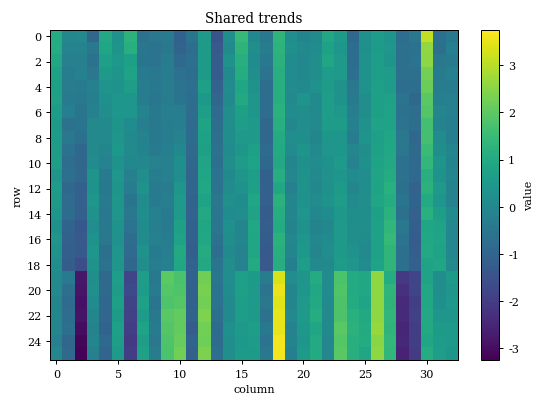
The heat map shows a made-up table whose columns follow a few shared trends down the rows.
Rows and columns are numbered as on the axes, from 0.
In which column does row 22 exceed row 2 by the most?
10
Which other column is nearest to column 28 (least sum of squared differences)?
29
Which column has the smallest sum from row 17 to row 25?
2
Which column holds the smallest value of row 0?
13
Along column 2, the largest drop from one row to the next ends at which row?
19
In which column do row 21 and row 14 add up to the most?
18
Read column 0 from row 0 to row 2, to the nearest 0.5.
1 1 1
